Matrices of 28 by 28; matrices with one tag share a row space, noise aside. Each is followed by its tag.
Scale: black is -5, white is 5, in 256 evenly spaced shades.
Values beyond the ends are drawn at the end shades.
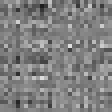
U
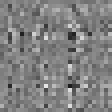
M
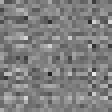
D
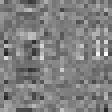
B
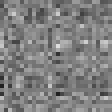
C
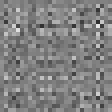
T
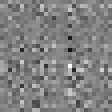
M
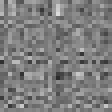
C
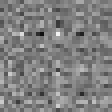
C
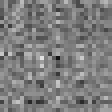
C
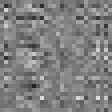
B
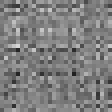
T
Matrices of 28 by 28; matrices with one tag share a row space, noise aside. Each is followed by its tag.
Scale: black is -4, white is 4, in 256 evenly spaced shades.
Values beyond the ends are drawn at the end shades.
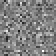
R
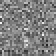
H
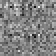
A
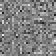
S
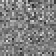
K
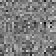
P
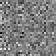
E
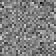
S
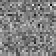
A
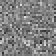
S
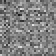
E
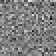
K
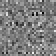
K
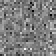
P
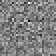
K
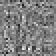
R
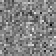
P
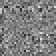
S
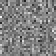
S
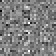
H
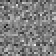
A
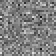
S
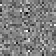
H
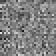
E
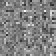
P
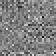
K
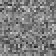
A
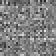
E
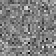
H
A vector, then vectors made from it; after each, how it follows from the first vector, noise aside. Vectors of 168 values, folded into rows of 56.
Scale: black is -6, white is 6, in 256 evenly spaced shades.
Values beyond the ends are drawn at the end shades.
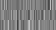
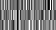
scaled up.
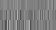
wrapped around, partly zeroed.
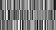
wrapped around, negated, scaled up.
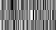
wrapped around, negated, scaled up.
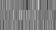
reversed, negated, partly zeroed.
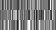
scaled up.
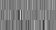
wrapped around, partly zeroed.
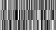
wrapped around, scaled up.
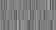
negated, shrunk.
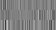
reversed, negated, partly zeroed.
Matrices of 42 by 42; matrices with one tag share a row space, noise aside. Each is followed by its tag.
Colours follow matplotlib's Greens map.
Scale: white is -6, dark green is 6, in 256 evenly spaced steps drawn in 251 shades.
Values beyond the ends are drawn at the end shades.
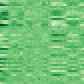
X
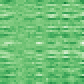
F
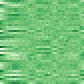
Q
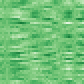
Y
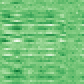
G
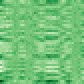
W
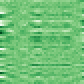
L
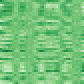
W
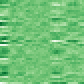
X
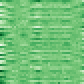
L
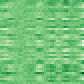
F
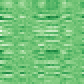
W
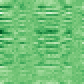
W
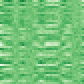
W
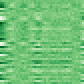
L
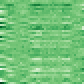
L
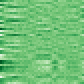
Q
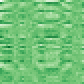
W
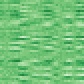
Y
